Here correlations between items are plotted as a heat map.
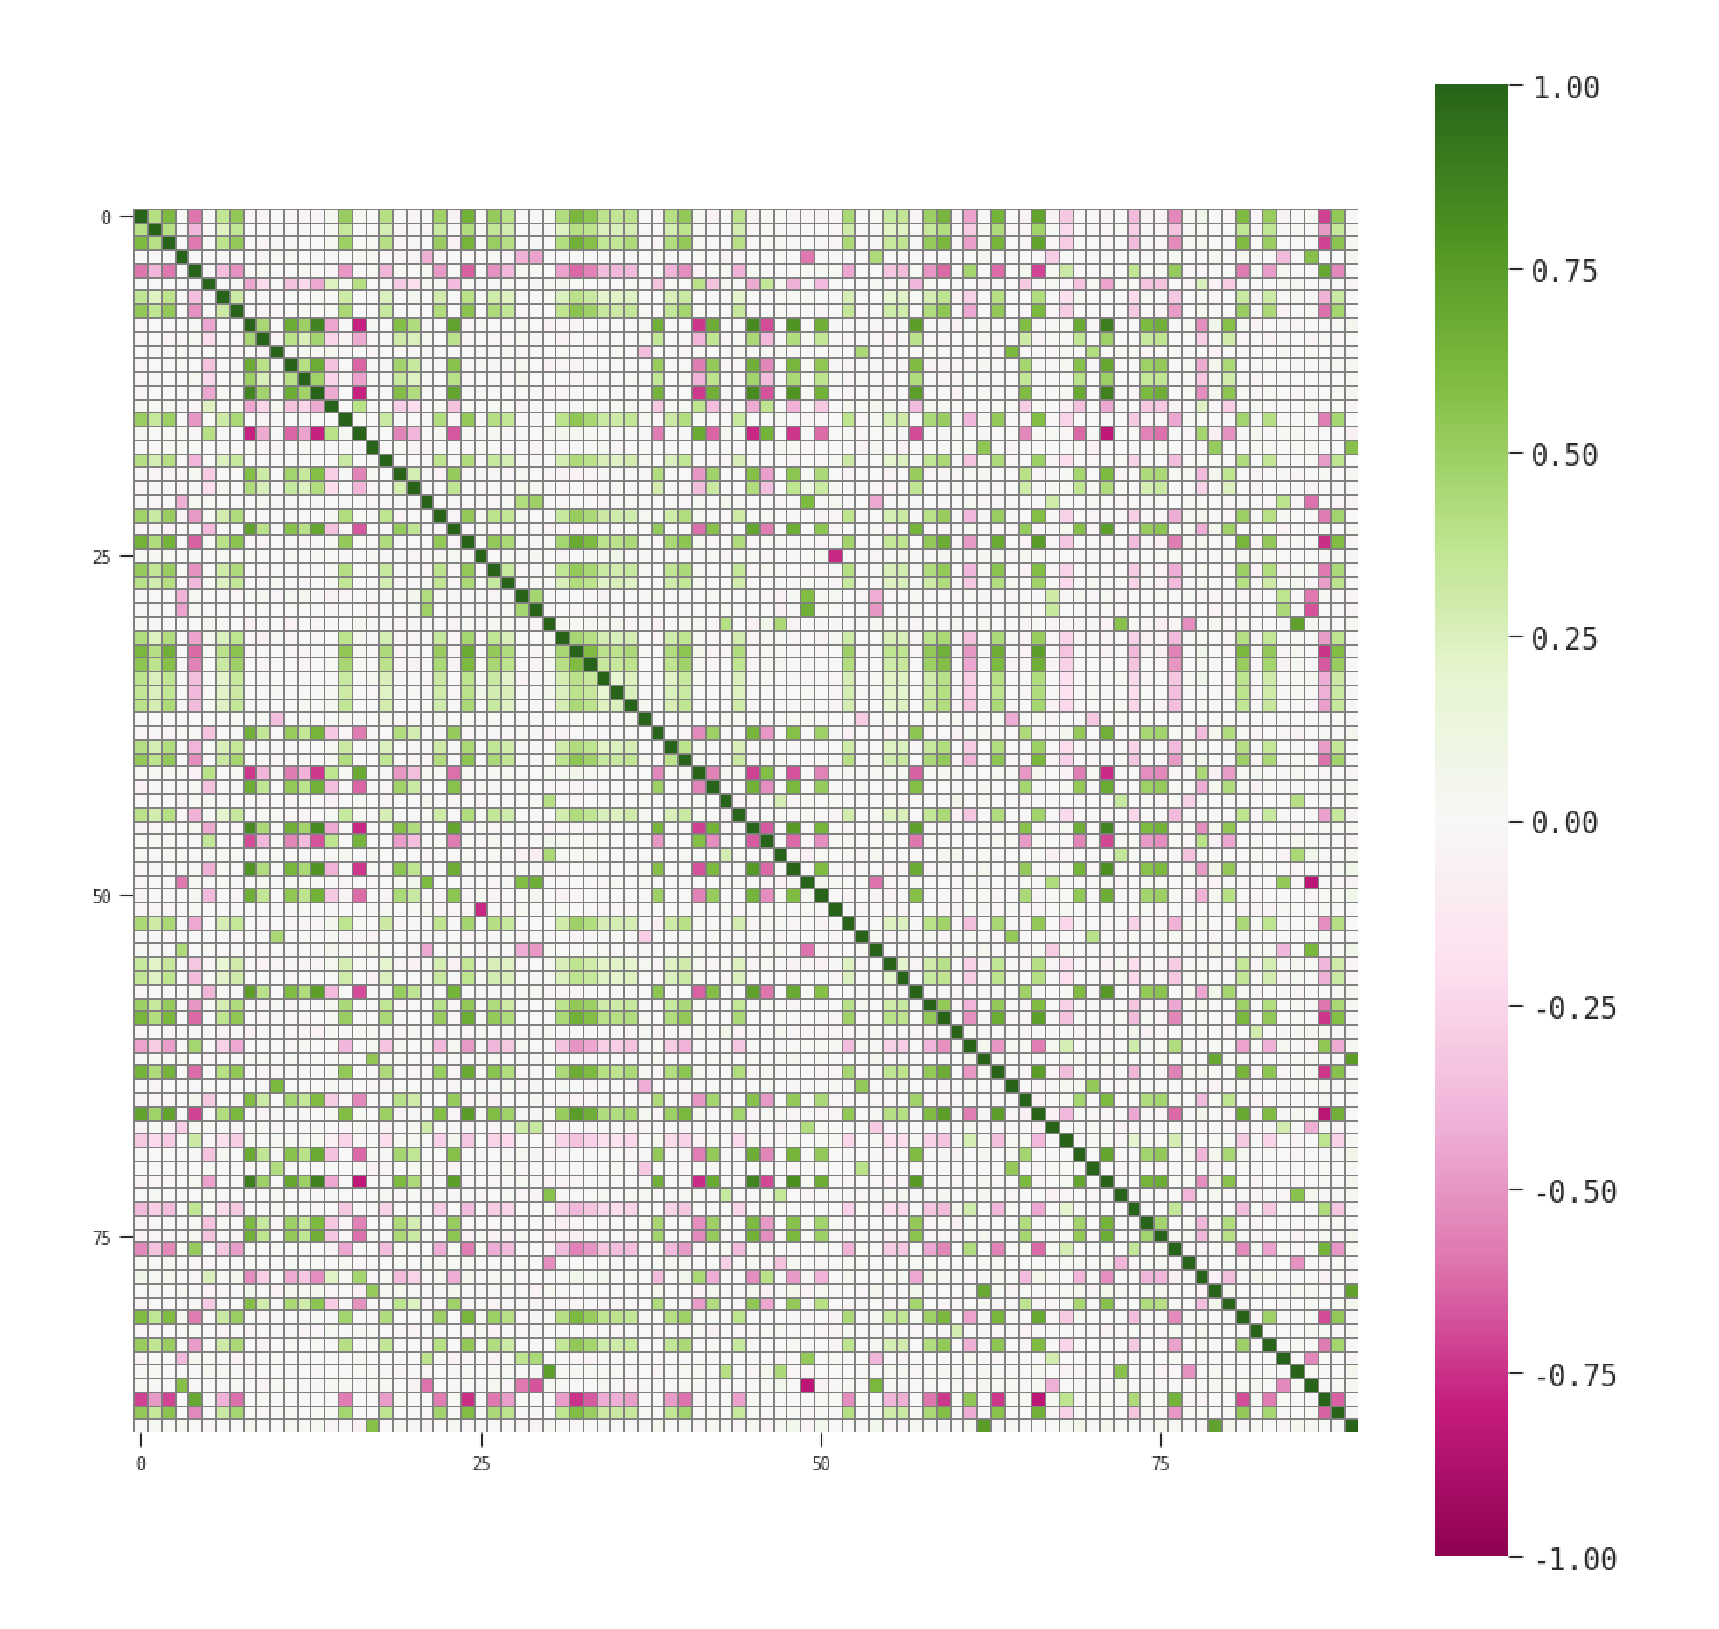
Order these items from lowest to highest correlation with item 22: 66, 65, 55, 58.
65, 55, 58, 66
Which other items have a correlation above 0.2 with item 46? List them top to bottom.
5, 14, 16, 41, 78
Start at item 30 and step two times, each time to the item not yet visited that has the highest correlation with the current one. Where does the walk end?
72
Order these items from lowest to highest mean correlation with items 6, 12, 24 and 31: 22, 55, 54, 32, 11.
54, 11, 55, 22, 32
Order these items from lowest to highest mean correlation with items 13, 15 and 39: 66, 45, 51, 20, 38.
51, 20, 38, 45, 66
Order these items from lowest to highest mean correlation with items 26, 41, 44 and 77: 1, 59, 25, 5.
25, 5, 1, 59
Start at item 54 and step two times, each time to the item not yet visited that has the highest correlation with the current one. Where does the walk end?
3
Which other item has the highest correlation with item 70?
64
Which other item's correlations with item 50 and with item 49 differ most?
86
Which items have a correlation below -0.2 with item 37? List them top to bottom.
10, 53, 64, 70
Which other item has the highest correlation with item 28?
49
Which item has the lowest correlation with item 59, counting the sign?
87
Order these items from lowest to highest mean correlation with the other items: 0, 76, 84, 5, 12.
76, 5, 84, 12, 0
